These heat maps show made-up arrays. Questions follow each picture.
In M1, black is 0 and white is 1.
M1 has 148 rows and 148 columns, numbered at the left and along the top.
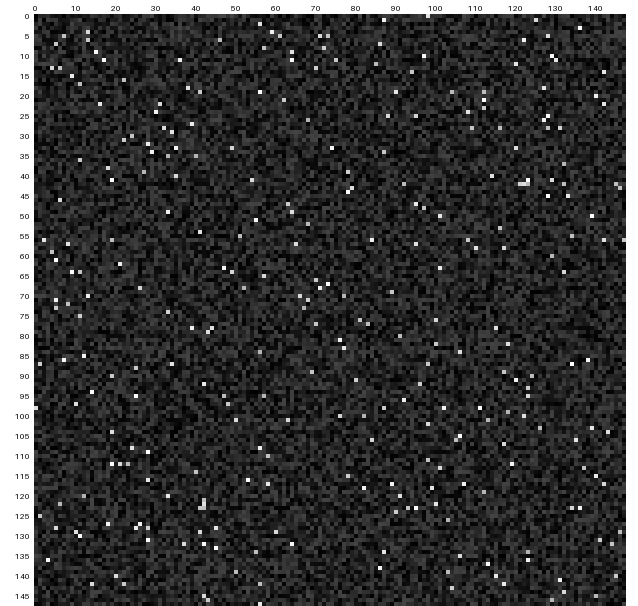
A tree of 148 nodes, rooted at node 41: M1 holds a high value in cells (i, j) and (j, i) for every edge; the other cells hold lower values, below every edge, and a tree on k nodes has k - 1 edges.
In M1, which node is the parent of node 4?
13
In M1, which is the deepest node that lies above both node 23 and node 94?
19
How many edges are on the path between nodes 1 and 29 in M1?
3
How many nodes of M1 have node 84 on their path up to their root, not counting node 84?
3
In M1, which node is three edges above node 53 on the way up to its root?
128
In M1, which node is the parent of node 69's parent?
117
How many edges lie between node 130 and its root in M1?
6
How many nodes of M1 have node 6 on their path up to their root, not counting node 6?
8
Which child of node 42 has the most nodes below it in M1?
132
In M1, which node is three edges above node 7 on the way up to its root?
25
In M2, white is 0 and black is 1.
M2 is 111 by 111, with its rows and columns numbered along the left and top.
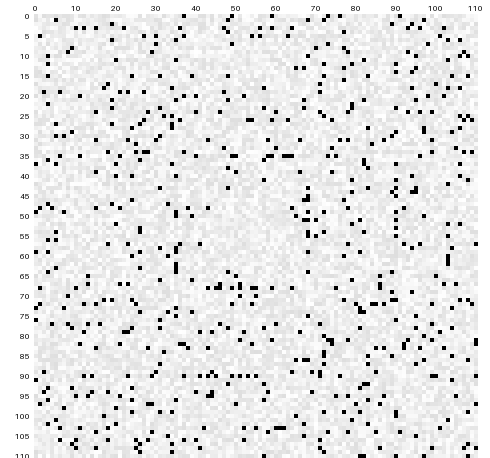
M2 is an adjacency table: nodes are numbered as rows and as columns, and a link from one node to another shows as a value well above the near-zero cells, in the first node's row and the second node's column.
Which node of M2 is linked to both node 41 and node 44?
node 79
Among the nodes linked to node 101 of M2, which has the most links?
node 103
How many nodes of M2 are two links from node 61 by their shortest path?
9
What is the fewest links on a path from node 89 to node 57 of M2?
4
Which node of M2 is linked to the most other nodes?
node 90
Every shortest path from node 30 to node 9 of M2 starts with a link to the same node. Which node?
node 31
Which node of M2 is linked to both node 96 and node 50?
node 35
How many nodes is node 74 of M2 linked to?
5
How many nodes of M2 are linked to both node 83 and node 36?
0
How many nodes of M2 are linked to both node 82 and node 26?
3
